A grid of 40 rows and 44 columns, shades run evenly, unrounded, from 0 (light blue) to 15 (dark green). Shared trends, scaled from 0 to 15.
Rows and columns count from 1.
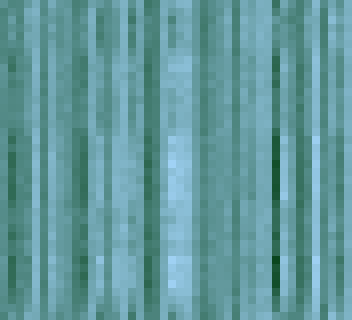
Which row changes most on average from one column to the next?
33
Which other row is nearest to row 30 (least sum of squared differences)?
20
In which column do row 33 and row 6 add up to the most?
35
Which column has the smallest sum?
40
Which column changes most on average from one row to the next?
22
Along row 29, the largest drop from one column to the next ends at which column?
36
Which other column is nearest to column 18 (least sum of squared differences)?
31
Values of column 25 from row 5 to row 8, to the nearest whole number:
6 6 6 5
